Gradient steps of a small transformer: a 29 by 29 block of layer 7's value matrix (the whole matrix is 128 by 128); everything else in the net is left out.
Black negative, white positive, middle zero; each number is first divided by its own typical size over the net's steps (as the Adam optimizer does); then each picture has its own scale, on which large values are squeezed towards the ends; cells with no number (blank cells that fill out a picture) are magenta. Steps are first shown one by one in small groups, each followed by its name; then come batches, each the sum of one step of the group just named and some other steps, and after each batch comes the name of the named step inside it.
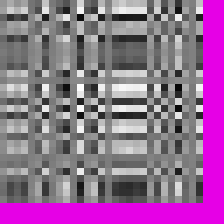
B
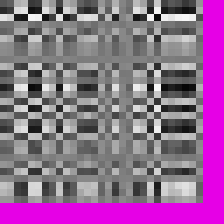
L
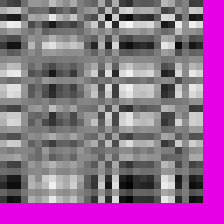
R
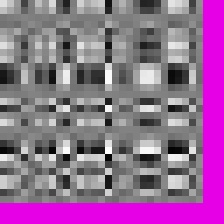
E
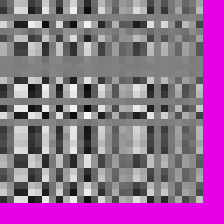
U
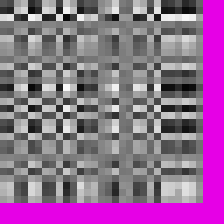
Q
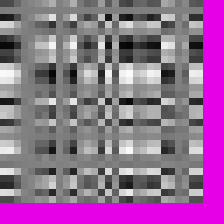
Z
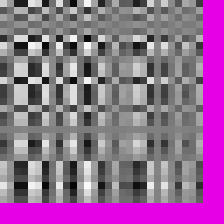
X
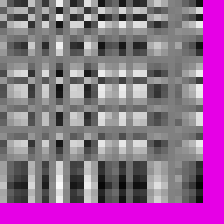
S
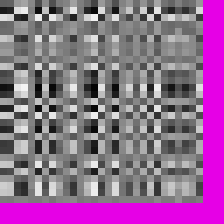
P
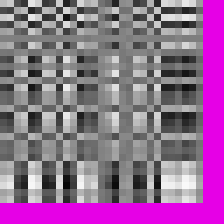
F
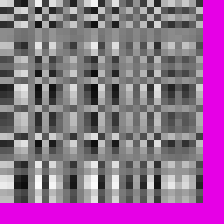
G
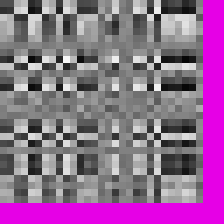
L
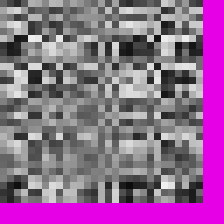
R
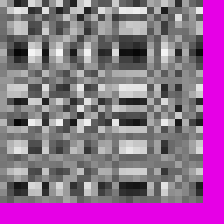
B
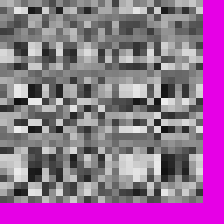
U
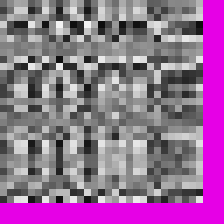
U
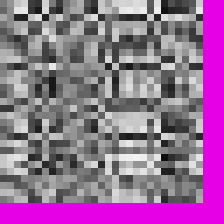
P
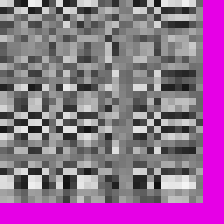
F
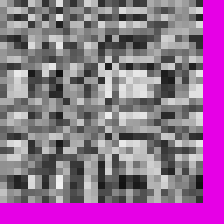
S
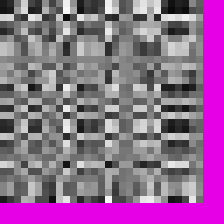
Q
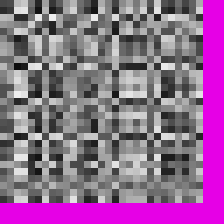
P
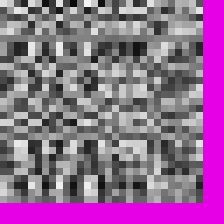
S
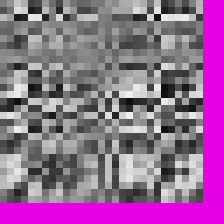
L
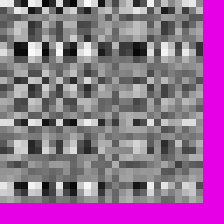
X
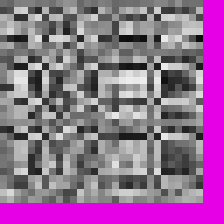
P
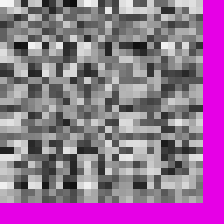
X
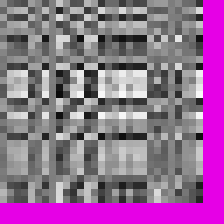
S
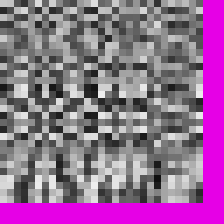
G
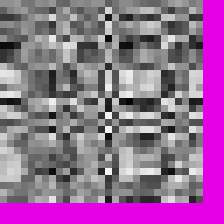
Z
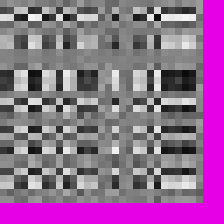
L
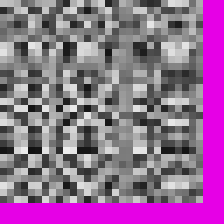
U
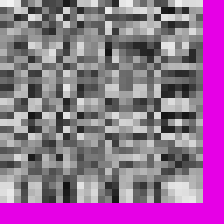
F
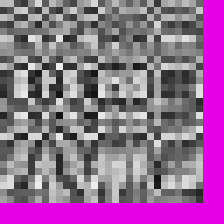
G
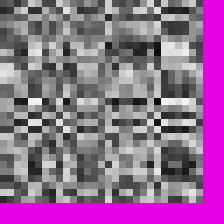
Z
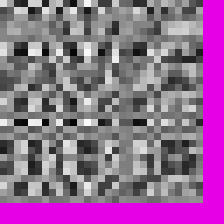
E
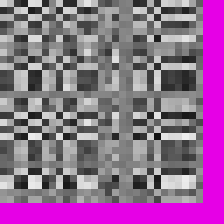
F
